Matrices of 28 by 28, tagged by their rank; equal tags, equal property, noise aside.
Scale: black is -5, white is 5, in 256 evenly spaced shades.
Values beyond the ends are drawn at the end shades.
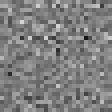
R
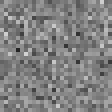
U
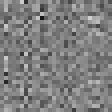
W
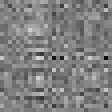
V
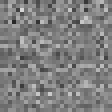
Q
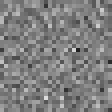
R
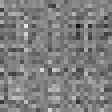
V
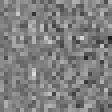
U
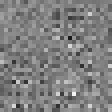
Q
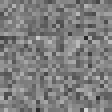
U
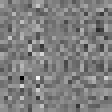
V
